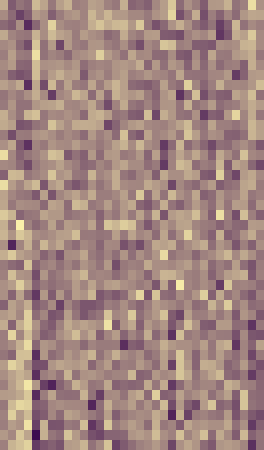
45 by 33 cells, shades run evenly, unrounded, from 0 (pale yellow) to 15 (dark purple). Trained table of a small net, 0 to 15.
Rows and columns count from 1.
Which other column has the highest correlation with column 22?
6
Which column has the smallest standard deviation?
9
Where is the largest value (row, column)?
44, 5
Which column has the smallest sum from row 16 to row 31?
1
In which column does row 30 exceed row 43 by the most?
4
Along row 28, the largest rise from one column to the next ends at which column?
32
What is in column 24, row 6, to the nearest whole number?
10
